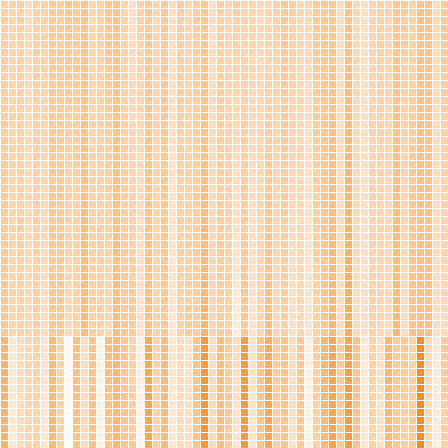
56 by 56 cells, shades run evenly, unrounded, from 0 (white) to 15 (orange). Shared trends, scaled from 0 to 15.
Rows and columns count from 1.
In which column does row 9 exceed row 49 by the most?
9
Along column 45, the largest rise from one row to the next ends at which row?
43
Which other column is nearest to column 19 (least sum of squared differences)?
42
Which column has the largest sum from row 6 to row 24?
44
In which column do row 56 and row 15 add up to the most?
53
